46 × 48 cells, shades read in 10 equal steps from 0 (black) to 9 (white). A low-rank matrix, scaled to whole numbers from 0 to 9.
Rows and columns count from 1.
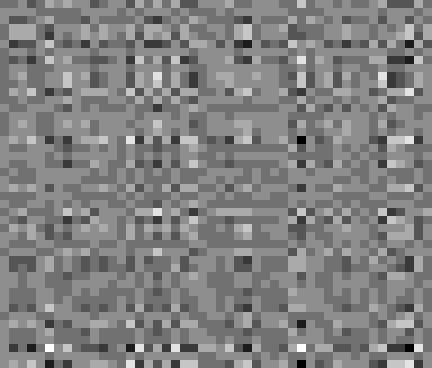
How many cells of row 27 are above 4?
32
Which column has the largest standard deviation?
34
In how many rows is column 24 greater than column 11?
21
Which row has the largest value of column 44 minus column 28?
6
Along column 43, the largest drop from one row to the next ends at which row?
28
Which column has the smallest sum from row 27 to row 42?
18
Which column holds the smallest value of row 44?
46
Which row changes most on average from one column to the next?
44
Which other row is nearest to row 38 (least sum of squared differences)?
23
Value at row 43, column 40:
4
